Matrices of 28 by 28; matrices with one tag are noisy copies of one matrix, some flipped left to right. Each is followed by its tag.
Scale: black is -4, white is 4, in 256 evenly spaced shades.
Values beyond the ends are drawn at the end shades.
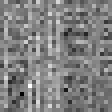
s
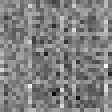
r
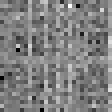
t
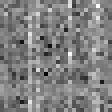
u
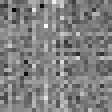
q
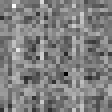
u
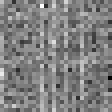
t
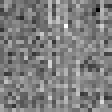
q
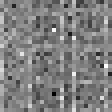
r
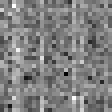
u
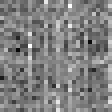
t
